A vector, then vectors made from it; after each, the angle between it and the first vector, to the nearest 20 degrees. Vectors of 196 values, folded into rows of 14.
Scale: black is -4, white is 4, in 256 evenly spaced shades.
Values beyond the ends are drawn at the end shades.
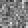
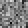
160 degrees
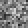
80 degrees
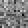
80 degrees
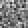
120 degrees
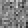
140 degrees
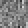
40 degrees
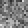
60 degrees
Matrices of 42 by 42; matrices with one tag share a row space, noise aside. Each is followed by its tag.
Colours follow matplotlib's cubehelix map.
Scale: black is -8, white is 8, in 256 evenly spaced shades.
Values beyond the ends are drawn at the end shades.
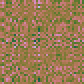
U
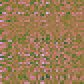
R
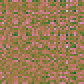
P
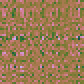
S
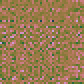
S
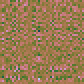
U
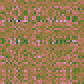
U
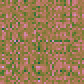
U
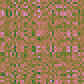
U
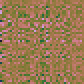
R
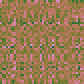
S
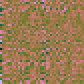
R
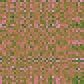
S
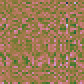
P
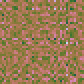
P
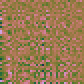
R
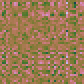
P
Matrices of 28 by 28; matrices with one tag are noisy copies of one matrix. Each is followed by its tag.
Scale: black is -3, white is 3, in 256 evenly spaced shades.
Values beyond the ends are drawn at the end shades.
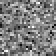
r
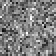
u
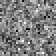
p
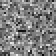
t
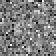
p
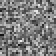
p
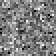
t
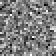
r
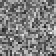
u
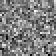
p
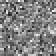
u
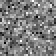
p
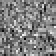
u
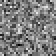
p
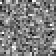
r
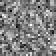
r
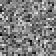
p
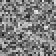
p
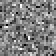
r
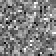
u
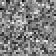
p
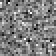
p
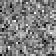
u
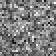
p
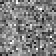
t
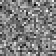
r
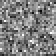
u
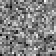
u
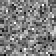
u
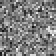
u
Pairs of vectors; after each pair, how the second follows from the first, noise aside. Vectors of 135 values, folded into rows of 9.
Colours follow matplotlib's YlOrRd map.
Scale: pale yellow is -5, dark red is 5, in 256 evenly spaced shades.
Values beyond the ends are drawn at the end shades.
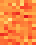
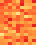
negated.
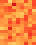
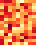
reversed, scaled up.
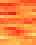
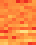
reversed, negated, partly zeroed.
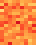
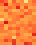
reversed, negated, partly zeroed.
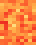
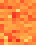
wrapped around, partly zeroed.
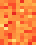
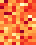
reversed, scaled up.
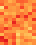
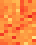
reversed, partly zeroed.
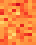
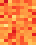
shuffled.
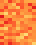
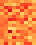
shuffled.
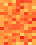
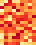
reversed, scaled up.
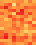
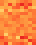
wrapped around, negated, partly zeroed.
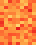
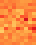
wrapped around, partly zeroed.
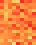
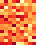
reversed, scaled up.
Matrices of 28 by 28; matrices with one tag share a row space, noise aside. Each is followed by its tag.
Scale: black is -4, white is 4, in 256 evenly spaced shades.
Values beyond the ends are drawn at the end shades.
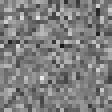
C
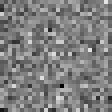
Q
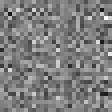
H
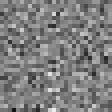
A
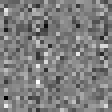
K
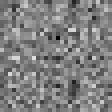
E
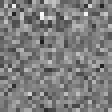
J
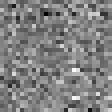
E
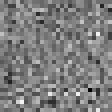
C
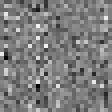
K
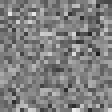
E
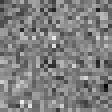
Q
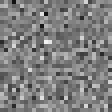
J
